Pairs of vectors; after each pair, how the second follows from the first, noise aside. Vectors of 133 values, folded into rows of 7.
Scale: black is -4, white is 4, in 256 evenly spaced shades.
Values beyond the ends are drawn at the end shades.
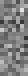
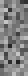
wrapped around, negated.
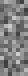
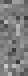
negated, partly zeroed.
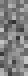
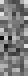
reversed.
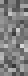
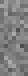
negated, shrunk.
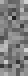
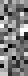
reversed, scaled up.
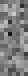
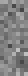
negated, partly zeroed.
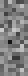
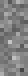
negated, shrunk.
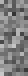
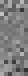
partly zeroed.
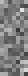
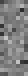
negated, partly zeroed.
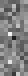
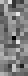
reversed.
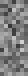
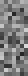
wrapped around, negated.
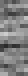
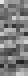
wrapped around, negated.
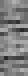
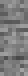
shrunk.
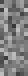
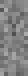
shrunk.
